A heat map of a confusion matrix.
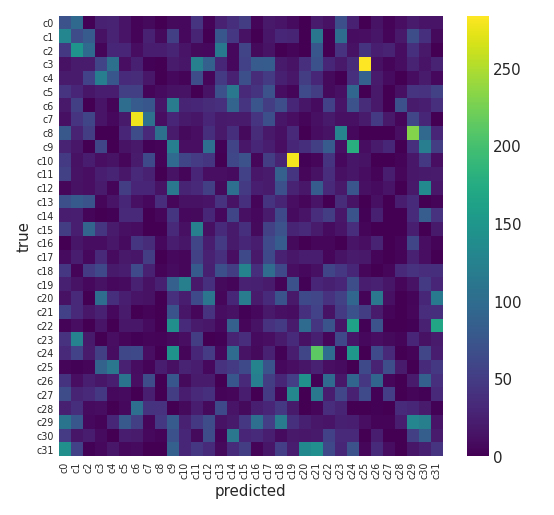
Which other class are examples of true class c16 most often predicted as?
c18
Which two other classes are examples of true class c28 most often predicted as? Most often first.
c6, c13
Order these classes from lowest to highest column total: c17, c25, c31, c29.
c25, c31, c29, c17
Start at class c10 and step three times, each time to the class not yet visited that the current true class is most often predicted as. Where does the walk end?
c24
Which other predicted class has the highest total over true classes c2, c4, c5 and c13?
c1
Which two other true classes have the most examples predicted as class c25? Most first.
c3, c4
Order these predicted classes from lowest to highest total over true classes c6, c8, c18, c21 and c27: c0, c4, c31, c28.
c4, c28, c31, c0
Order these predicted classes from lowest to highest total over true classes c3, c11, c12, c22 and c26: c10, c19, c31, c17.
c10, c19, c17, c31
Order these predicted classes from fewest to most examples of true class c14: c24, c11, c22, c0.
c11, c0, c22, c24
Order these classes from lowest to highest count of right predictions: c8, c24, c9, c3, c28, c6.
c28, c3, c6, c8, c9, c24
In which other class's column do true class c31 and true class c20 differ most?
c0
